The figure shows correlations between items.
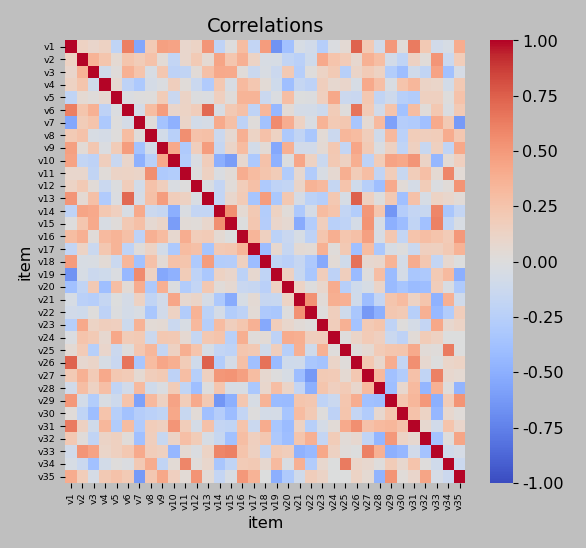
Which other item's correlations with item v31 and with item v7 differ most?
v1
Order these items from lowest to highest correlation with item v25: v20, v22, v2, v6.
v20, v22, v6, v2
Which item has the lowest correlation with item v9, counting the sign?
v19
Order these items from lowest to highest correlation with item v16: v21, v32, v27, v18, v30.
v30, v21, v18, v32, v27
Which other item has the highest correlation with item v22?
v21
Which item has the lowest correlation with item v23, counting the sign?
v18
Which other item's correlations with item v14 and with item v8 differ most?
v29
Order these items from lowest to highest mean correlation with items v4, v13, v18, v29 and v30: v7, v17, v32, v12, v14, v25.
v7, v14, v17, v12, v25, v32
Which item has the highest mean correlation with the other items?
v16
